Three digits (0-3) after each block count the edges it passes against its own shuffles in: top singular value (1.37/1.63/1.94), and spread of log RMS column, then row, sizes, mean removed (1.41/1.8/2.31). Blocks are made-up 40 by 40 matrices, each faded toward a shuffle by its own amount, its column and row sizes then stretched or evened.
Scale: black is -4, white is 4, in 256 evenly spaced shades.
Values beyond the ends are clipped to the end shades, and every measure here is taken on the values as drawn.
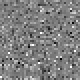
1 0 1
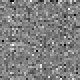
1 1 1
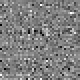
2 1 2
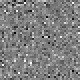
1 1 1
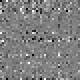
1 2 3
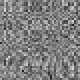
3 2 0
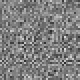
3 1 2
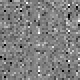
1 2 0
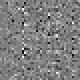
2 2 0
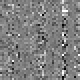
0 3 0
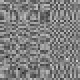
3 1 0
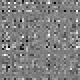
0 3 3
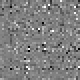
0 2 2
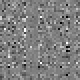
0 3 2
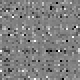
1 1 3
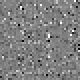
0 0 0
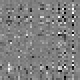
3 3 2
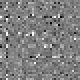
3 2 2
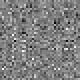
3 1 1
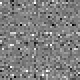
1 0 2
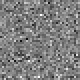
1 0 1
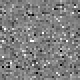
0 0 1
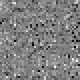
0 1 0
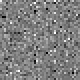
1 1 0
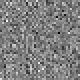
2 0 0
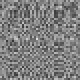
3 1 1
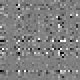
3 2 3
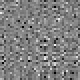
3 1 0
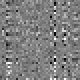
3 3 1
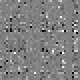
2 3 1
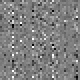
2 3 0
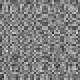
3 0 0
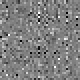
2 2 0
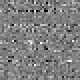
1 0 3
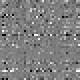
2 1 3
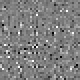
2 0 1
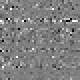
1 0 3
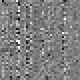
2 3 0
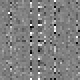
3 3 0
